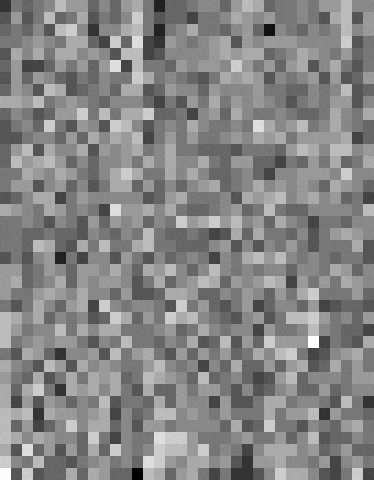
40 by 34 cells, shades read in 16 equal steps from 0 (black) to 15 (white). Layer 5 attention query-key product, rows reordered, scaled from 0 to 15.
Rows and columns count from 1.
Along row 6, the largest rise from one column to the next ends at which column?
13
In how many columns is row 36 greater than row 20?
18
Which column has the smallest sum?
30
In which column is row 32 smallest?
24
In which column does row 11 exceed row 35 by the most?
11
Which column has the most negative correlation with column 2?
26
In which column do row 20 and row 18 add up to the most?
14
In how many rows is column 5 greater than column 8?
17
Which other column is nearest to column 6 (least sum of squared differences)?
2
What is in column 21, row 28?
7
